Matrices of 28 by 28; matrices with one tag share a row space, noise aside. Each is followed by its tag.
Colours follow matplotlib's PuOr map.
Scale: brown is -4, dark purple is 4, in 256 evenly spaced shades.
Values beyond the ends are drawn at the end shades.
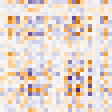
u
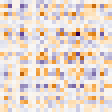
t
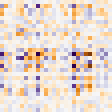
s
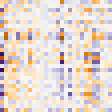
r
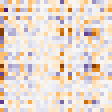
r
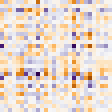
s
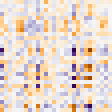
s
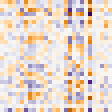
u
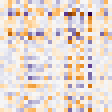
u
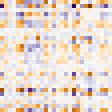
s
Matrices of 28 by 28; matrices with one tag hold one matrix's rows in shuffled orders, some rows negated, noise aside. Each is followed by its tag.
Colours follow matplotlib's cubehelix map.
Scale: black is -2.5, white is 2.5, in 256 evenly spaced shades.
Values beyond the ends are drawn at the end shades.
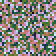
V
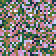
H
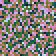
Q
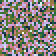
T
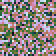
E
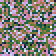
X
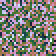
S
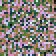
Q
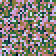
X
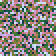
X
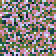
E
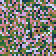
H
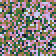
H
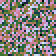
H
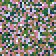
X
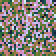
H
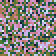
Q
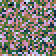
T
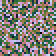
V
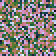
Q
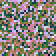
T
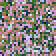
H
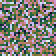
E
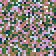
V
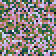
T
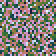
V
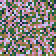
S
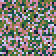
T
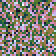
S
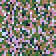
S
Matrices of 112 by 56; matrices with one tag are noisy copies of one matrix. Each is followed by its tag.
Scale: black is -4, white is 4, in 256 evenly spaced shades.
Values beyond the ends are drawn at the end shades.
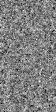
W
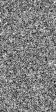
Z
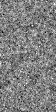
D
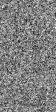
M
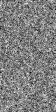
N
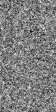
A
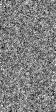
N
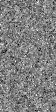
W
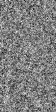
W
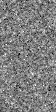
Z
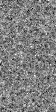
A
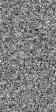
A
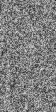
W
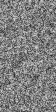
D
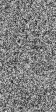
M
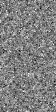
Z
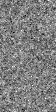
A
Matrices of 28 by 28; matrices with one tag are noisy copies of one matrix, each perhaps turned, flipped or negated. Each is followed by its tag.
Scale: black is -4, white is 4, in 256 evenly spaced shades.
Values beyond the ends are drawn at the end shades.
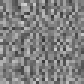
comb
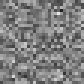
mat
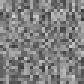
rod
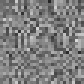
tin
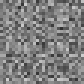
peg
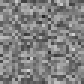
mat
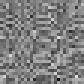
tin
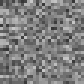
rod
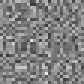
peg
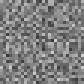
peg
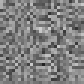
tin
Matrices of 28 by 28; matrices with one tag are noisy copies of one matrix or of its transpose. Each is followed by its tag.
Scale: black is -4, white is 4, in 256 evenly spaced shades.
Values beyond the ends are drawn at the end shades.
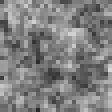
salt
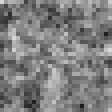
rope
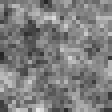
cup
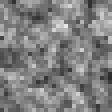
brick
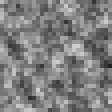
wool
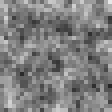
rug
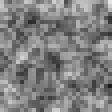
rug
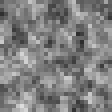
brick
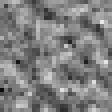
wool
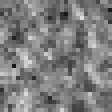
brick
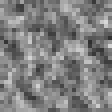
wool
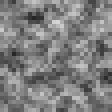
brick
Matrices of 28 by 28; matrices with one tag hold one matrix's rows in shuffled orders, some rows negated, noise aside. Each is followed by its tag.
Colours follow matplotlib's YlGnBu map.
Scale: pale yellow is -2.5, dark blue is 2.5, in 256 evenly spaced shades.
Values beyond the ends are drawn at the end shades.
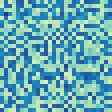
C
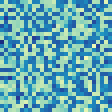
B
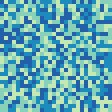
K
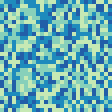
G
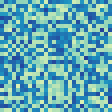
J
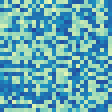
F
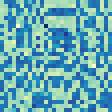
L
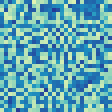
C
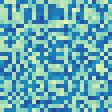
J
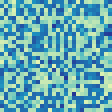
C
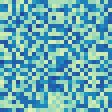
J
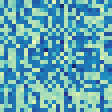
C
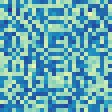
J
